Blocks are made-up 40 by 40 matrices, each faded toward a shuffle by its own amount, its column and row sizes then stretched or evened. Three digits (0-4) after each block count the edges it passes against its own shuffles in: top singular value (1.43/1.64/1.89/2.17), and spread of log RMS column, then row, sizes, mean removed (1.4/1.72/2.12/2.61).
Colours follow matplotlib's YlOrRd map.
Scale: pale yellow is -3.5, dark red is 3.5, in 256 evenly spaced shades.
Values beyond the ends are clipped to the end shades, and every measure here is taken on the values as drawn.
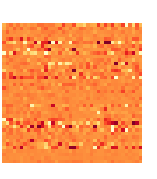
0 0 4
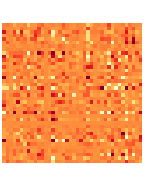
1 3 4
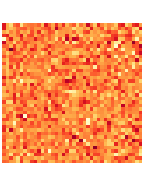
0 1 0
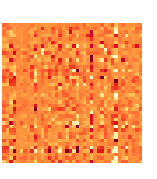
2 4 2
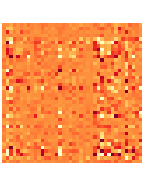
1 4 3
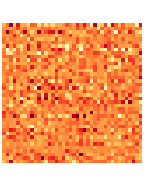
0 0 3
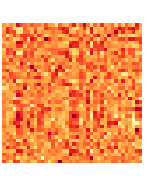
3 1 0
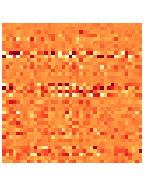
2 1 4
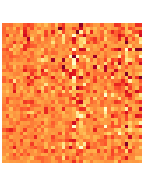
2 4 1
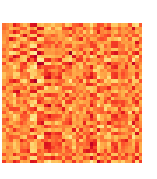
4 4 1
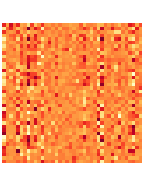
4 4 0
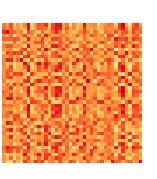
4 4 0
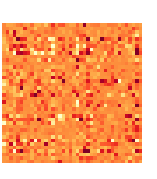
2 2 3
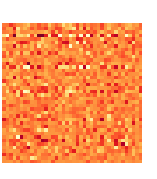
3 1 3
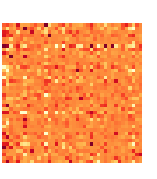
2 3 3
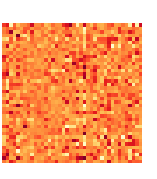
1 3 1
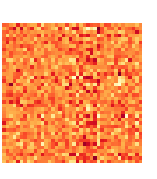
2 2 2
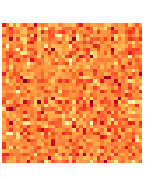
1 0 1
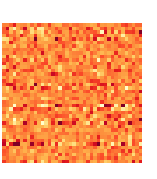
1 1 3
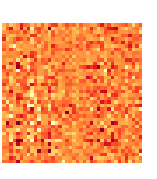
1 2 1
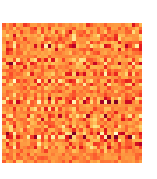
3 1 4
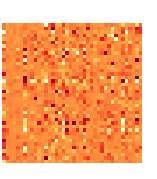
1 4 1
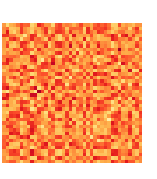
4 2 0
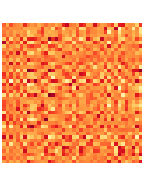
4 3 3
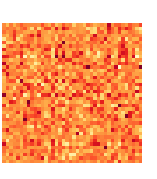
2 0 1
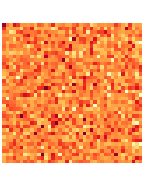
0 0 0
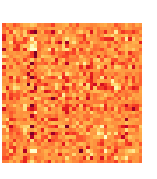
2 2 3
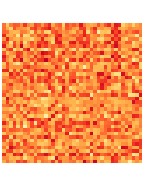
3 0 0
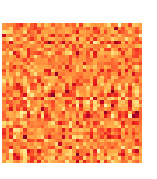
3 0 2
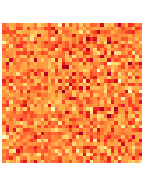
1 0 0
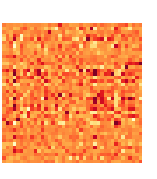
3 1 3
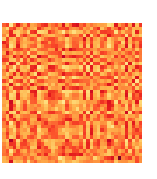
4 3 1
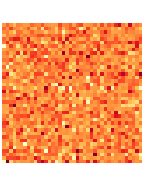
0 0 0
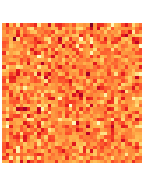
1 1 0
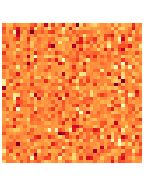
0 2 0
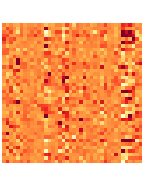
3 4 0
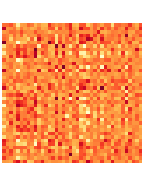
4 3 1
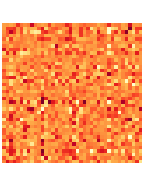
2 2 3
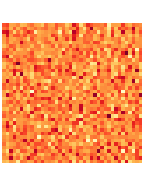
2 0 0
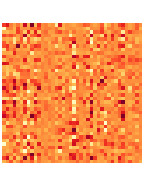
2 4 0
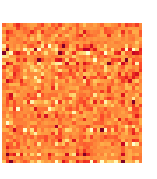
2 1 3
